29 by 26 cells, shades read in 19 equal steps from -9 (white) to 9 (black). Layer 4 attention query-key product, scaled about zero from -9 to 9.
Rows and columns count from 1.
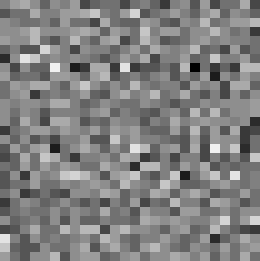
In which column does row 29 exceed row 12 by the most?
7
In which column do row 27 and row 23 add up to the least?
18
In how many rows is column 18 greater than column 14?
11
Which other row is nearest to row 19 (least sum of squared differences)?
24
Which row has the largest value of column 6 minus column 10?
17
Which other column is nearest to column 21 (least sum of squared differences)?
25
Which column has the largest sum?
1
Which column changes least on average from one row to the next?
2
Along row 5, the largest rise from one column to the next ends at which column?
13
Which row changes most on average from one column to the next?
8
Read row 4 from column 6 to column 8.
-1 -1 -2
